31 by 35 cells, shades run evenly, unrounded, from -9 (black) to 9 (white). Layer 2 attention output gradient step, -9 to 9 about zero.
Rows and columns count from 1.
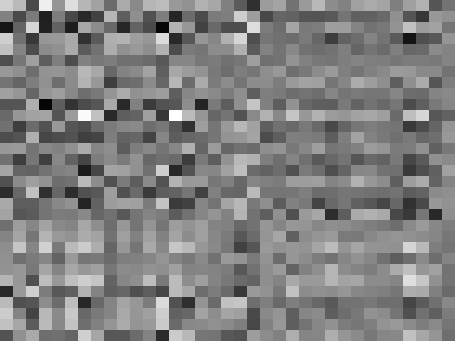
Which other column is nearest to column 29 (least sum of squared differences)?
30
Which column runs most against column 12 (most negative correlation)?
20
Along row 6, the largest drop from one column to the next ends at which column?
4
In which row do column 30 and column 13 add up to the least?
3
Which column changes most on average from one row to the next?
7
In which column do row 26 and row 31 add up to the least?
13
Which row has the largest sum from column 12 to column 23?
11
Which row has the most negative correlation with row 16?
31
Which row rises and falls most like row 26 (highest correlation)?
23
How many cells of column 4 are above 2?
9
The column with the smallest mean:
34
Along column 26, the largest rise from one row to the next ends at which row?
21
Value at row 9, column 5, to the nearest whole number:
2
